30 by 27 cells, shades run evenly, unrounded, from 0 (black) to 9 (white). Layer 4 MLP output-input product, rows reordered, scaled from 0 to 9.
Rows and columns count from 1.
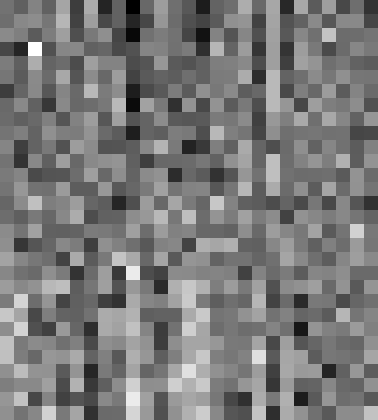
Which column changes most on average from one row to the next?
22
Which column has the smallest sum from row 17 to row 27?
7
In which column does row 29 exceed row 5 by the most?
10
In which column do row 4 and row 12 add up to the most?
3
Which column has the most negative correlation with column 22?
2
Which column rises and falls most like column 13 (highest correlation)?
4
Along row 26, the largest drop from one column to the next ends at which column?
20
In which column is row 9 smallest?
19
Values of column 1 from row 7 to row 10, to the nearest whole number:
2 4 4 4
